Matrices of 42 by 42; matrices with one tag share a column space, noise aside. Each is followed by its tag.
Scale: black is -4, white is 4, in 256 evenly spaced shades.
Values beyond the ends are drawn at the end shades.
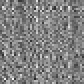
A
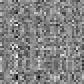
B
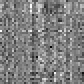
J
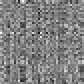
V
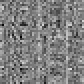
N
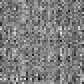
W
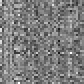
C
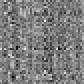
B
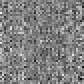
W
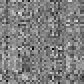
B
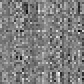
J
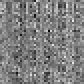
J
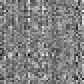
A
